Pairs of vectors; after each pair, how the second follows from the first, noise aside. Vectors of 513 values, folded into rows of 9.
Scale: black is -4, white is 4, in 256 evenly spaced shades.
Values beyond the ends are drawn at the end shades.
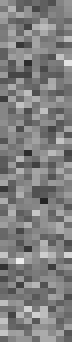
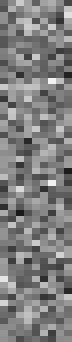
reversed.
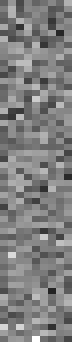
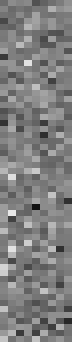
wrapped around, negated, partly zeroed.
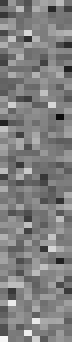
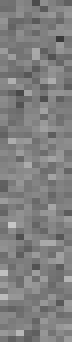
reversed, negated, shrunk.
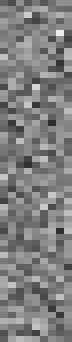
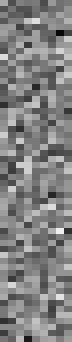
sign-scrambled.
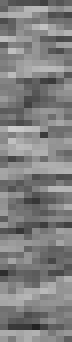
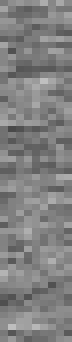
negated, shrunk.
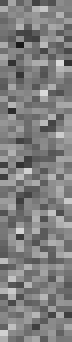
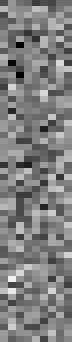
copied.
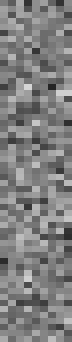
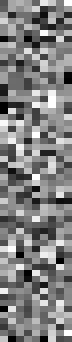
reversed, scaled up.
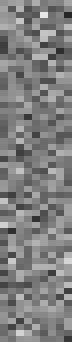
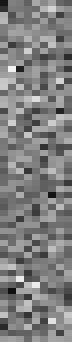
reversed.
